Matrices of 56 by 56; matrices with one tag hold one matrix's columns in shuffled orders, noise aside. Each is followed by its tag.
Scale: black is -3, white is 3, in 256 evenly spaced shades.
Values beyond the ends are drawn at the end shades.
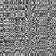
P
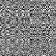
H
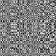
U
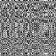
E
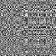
H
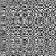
H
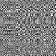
H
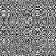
H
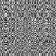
P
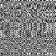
E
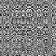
H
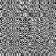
P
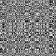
U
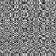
P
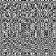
E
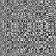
U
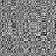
U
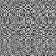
H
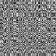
P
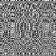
E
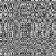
E
